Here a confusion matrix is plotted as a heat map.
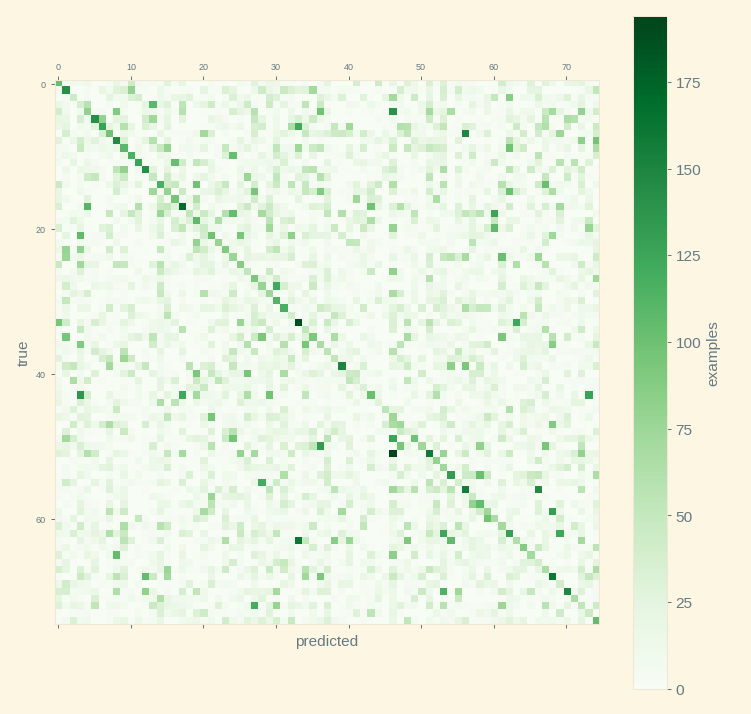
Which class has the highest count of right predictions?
33
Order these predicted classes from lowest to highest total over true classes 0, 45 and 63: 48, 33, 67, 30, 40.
30, 67, 40, 48, 33
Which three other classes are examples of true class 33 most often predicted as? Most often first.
63, 0, 25
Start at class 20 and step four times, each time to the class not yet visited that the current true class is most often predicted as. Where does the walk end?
12
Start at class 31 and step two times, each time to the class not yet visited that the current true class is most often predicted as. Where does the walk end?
66
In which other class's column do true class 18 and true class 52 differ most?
60
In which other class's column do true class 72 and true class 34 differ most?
27
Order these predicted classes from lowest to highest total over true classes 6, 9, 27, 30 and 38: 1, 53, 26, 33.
26, 1, 53, 33
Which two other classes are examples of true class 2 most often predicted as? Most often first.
62, 46
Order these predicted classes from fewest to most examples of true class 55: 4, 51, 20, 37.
4, 20, 37, 51
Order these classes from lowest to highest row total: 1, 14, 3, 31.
3, 1, 31, 14
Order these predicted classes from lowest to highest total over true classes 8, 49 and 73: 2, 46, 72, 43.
2, 43, 72, 46
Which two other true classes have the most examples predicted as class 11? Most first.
17, 60
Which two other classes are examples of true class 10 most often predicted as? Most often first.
24, 66
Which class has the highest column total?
46
